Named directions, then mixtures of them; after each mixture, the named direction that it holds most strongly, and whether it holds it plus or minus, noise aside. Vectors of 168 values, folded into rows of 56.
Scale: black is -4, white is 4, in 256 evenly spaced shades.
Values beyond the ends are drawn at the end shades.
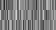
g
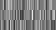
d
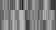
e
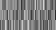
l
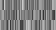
d, minus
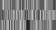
e, plus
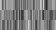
e, minus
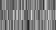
l, minus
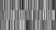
e, plus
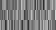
l, minus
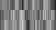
e, plus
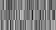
d, minus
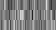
d, minus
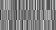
g, minus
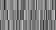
l, plus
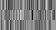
d, minus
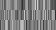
l, plus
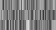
e, minus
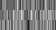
l, minus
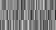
l, plus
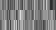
e, plus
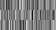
d, minus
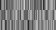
l, minus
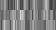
e, plus
